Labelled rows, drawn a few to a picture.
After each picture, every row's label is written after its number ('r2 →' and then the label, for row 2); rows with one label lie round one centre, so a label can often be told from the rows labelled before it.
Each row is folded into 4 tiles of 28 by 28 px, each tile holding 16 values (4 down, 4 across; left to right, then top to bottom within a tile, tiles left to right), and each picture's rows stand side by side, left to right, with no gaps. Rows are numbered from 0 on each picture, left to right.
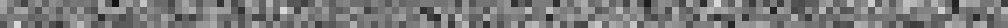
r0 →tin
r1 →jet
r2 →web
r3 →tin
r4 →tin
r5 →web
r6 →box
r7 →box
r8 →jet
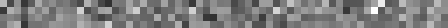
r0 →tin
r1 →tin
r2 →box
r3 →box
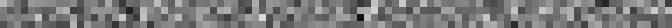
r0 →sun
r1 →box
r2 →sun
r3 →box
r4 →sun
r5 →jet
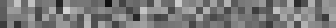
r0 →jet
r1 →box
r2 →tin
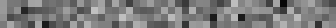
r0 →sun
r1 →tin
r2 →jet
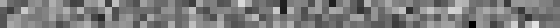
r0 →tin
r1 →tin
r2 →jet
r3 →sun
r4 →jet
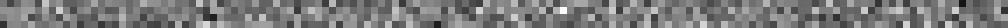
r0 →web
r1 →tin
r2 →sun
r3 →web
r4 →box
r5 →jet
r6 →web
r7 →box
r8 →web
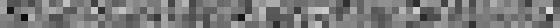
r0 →box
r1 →jet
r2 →sun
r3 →tin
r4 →tin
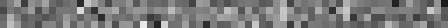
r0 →tin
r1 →web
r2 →web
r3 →jet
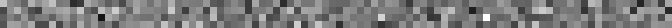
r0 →tin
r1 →web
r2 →sun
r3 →tin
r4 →sun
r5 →sun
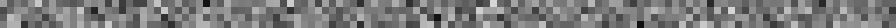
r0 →tin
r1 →box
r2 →box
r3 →tin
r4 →box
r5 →sun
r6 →web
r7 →web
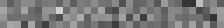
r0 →web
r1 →tin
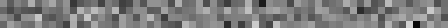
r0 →sun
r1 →box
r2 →web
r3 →sun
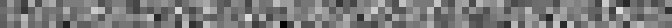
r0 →sun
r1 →sun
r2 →sun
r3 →box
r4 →tin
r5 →web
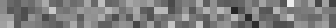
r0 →box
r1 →jet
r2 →box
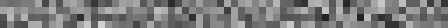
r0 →jet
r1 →jet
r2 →tin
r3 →box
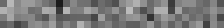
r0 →jet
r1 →jet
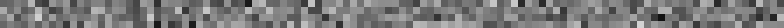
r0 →sun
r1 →sun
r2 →tin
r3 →tin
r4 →box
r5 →tin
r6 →tin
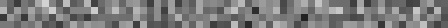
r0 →box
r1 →web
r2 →jet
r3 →web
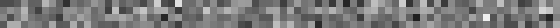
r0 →web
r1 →box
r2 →jet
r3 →box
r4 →sun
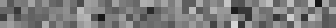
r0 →tin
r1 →tin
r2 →box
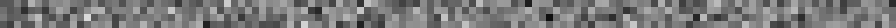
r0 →sun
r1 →web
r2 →tin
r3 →tin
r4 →tin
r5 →box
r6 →box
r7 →jet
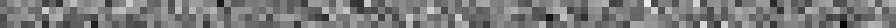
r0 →jet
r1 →jet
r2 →tin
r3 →sun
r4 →tin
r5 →box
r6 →web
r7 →box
